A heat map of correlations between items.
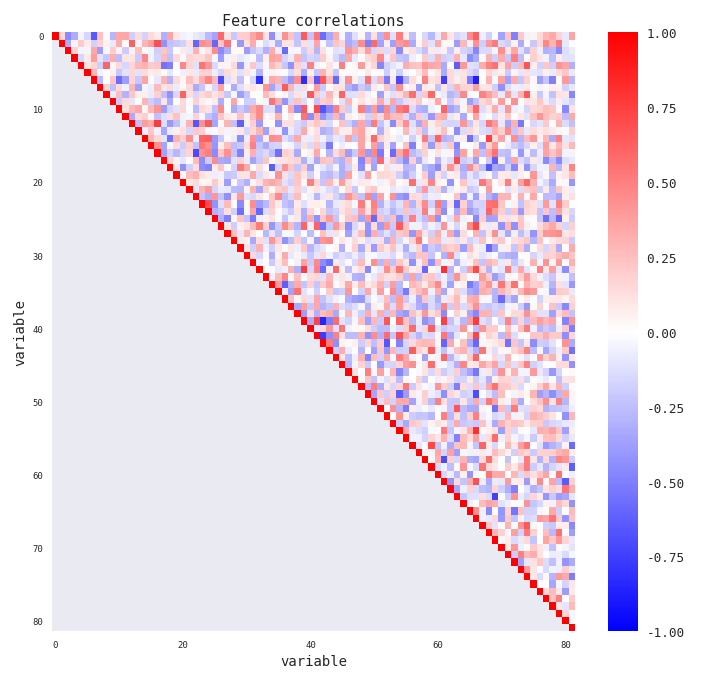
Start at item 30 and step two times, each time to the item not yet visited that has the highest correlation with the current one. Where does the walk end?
80
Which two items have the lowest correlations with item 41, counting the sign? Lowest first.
42, 6
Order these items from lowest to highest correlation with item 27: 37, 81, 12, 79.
37, 81, 12, 79
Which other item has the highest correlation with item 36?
7
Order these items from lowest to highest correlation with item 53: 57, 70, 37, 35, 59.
37, 59, 57, 70, 35
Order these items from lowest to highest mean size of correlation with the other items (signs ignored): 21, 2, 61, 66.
21, 2, 61, 66
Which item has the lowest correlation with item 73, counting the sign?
12
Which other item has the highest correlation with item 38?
35
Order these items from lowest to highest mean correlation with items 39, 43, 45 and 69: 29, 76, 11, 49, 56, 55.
49, 29, 11, 76, 56, 55
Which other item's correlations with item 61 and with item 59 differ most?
39
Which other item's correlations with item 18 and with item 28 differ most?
34
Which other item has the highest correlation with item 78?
66
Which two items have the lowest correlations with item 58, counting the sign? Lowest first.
61, 32
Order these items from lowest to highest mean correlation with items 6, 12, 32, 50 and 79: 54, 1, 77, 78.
78, 54, 77, 1
